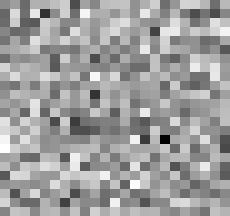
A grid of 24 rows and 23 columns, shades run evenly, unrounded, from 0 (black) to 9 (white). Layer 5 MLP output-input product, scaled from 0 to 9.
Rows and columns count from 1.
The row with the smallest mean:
22
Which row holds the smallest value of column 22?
2
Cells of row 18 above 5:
15
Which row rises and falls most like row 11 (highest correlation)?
7
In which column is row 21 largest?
14
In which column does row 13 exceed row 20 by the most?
23
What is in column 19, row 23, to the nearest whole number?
8
